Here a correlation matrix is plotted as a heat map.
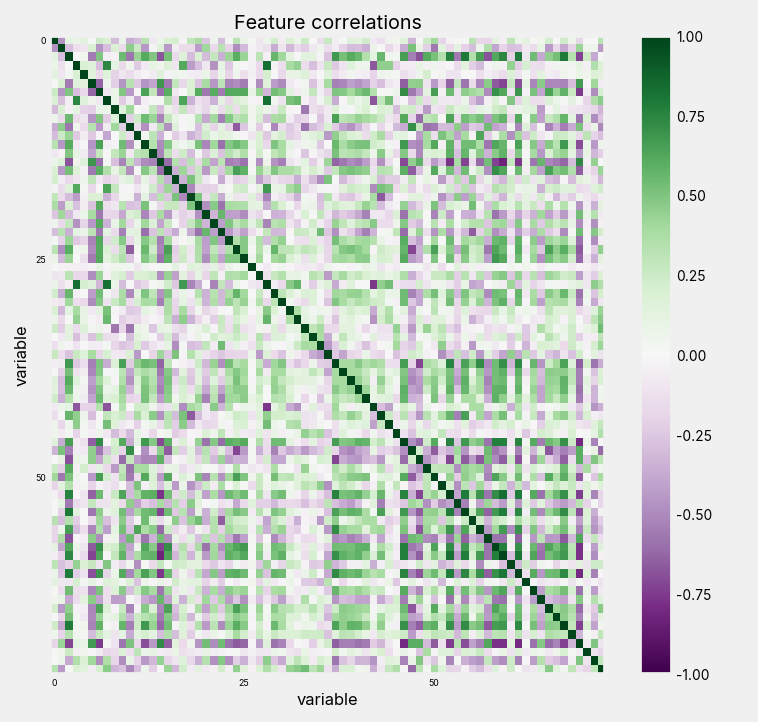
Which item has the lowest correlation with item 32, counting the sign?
42
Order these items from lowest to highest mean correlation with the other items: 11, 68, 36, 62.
36, 62, 11, 68
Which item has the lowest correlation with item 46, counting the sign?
69
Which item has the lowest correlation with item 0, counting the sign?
1
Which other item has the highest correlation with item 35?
22
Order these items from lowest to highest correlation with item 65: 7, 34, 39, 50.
7, 34, 39, 50
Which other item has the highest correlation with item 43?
54
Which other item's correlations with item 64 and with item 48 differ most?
49
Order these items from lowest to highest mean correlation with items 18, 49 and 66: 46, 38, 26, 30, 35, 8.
8, 35, 26, 30, 38, 46
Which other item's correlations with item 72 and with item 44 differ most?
33
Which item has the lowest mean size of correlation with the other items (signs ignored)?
26
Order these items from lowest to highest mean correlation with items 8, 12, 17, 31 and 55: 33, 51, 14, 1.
14, 1, 33, 51
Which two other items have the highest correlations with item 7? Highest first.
28, 3
